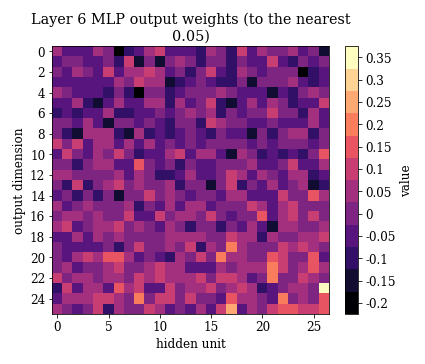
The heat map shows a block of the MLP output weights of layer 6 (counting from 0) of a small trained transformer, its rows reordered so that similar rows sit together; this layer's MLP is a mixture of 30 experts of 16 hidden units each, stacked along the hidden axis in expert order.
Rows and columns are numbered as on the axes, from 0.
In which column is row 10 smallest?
17
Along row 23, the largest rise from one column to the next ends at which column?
26
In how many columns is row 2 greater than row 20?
5
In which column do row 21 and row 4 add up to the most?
25
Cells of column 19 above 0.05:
1
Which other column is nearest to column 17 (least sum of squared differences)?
24
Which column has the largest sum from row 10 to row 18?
23
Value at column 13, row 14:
-0.05
